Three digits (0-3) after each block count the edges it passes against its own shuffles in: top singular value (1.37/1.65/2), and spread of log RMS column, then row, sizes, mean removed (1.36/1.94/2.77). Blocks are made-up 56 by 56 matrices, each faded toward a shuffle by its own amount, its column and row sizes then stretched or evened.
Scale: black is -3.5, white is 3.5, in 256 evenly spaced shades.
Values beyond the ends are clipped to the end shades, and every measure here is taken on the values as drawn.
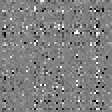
3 2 2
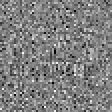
2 2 0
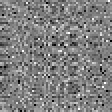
3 0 0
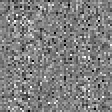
2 2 0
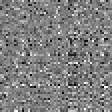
3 2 2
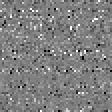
0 0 2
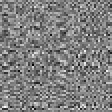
3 1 2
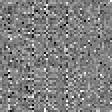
3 2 0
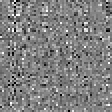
3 2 1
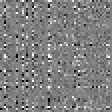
3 3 2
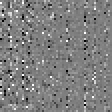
0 3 0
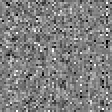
2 2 0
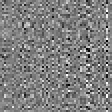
3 3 1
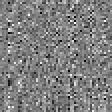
3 2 0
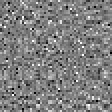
3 0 0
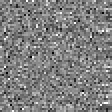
2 0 0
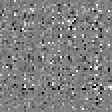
2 2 2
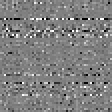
3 0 3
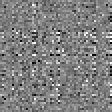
3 2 2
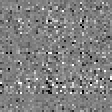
2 2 2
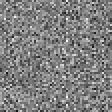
2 1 0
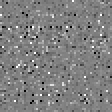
0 0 2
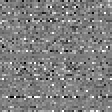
2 0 3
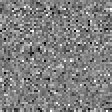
2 0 2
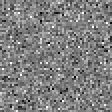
1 0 1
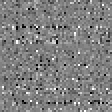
2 1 2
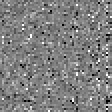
1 2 0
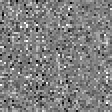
1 2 0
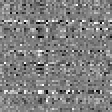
3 1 3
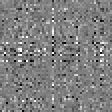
3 2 2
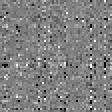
3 2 2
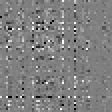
3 3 2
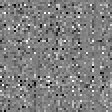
0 2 2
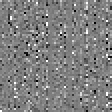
2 3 0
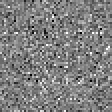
0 1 1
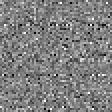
2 0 2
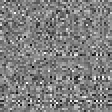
3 0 2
